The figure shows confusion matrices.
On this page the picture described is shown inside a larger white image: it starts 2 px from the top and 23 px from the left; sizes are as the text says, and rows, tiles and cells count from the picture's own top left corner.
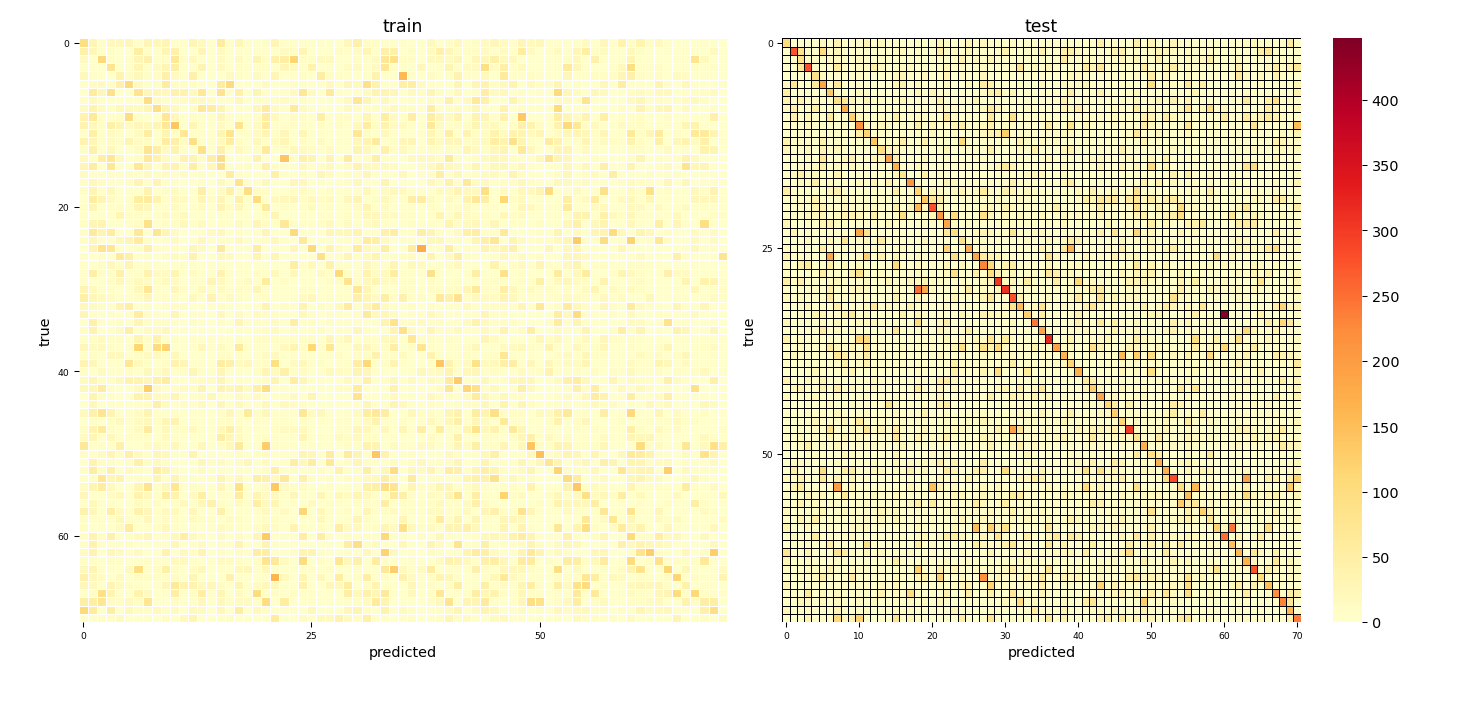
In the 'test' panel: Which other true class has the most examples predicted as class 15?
27
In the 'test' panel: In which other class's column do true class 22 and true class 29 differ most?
40
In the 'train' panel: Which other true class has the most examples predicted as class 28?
63
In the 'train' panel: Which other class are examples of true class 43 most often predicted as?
30
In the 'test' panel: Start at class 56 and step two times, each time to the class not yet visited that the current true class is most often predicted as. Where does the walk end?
7
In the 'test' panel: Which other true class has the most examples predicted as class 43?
66
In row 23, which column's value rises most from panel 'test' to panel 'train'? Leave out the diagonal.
58
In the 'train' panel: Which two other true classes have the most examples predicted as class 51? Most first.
18, 14
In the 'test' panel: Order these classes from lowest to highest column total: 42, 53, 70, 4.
4, 42, 53, 70
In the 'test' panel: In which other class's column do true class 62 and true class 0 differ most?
47
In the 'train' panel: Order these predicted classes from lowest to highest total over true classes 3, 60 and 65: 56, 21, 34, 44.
34, 56, 44, 21
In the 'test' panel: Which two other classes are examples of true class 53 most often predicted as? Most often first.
63, 70
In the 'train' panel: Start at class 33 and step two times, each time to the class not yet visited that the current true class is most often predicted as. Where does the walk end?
21
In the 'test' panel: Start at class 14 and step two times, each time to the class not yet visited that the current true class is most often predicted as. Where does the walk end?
50
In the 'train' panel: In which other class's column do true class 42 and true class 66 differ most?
7
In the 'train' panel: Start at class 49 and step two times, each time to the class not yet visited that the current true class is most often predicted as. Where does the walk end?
53
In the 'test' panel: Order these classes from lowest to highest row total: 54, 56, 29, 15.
56, 15, 29, 54
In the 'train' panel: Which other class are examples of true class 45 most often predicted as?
60
